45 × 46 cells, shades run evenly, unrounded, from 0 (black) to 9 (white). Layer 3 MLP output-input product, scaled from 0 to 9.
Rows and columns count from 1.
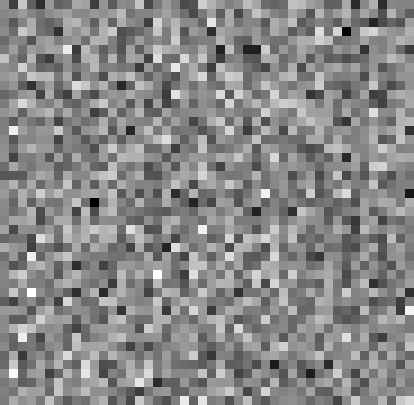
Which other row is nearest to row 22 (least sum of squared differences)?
44
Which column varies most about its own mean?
39
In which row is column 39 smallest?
4
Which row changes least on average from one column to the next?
5
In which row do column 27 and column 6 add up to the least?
42
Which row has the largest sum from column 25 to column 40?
12
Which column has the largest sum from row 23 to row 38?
31
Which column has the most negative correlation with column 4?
9
